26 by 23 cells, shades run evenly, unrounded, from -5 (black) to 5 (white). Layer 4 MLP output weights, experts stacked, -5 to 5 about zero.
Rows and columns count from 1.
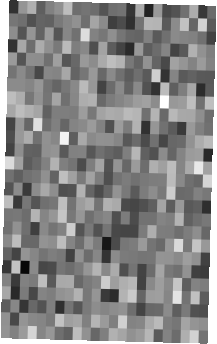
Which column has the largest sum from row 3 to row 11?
9
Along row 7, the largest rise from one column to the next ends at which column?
18
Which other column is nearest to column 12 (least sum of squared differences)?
13
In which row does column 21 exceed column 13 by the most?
4
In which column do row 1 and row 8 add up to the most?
21
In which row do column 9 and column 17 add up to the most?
26
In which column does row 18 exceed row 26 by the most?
8
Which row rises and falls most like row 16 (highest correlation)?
3
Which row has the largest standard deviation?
23
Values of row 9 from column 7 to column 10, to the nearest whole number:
0 0 1 0
